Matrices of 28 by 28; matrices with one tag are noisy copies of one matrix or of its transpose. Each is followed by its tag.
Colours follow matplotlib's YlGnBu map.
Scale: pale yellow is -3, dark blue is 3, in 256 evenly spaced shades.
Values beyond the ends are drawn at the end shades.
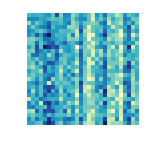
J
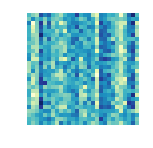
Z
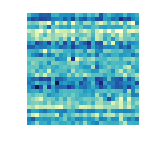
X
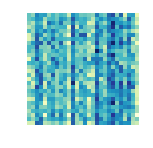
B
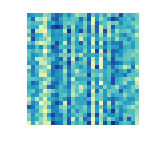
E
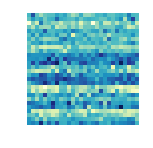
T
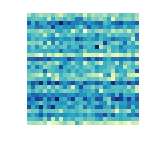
B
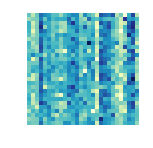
Z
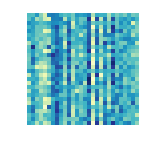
E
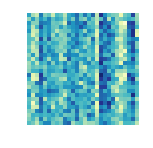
Z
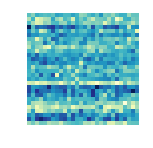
Z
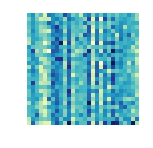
E
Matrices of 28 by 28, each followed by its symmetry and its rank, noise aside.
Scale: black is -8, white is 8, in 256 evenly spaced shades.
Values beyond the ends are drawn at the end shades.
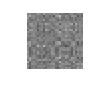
no symmetry, rank three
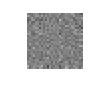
no symmetry, rank four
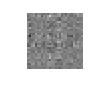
antisymmetric, rank four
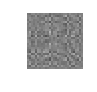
antisymmetric, rank two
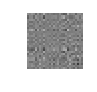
no symmetry, rank three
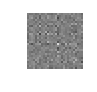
symmetric, rank three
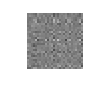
no symmetry, rank two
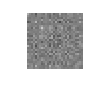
symmetric, rank four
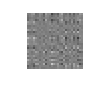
antisymmetric, rank two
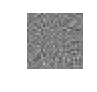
antisymmetric, rank four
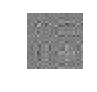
symmetric, rank two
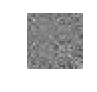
symmetric, rank three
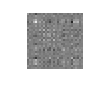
symmetric, rank two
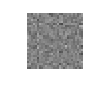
antisymmetric, rank four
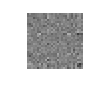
no symmetry, rank three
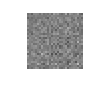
symmetric, rank four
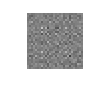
symmetric, rank three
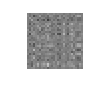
no symmetry, rank three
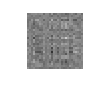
antisymmetric, rank two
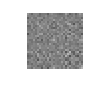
symmetric, rank four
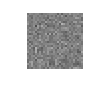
no symmetry, rank four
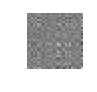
symmetric, rank two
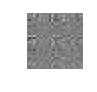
antisymmetric, rank two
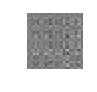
no symmetry, rank two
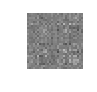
symmetric, rank three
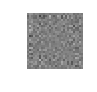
antisymmetric, rank four
